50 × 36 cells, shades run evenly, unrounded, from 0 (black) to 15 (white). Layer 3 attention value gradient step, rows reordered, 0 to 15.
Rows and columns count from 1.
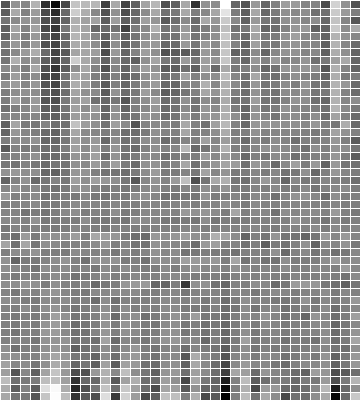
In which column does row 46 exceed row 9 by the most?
6
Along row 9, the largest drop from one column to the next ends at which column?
5
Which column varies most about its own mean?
23
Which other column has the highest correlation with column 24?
20
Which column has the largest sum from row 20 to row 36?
21
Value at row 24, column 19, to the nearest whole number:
8
